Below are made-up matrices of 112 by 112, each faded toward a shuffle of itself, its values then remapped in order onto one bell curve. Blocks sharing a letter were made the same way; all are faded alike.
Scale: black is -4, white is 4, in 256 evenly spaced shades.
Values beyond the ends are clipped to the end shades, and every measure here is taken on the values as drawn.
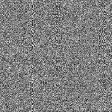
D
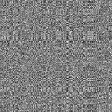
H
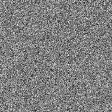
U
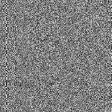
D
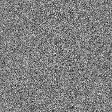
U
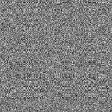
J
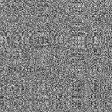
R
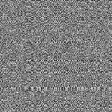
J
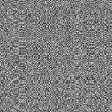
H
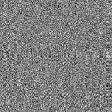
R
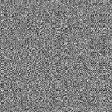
J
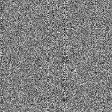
D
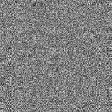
R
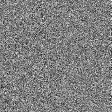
U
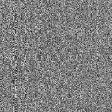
D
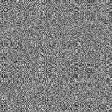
R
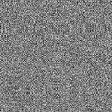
R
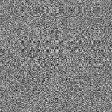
R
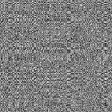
H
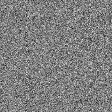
U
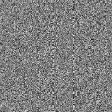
D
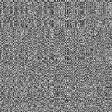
H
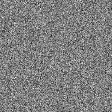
U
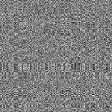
H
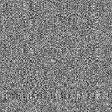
R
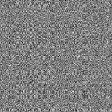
H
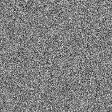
U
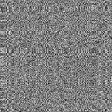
H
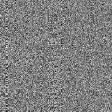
D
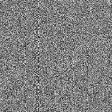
D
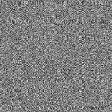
R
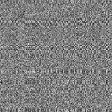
H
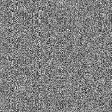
D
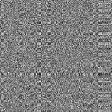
H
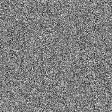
U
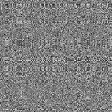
J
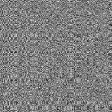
H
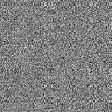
R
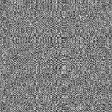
H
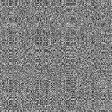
J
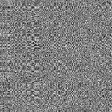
H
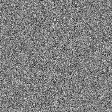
U
